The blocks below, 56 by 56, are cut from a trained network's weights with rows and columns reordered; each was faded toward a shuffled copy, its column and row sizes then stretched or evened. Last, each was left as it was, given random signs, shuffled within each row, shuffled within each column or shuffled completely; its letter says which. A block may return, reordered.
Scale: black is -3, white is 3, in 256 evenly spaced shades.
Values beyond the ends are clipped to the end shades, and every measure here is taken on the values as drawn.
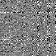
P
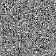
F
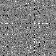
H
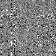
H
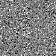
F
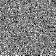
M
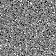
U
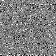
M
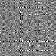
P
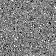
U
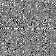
H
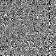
H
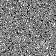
U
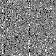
F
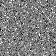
U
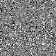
H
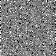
F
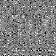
P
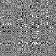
P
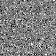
M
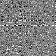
P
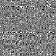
P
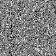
F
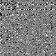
H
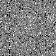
F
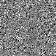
F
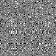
P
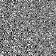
H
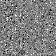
F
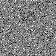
U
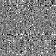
P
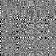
P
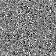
F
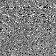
M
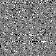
H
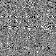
H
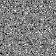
M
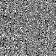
F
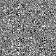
H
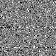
M
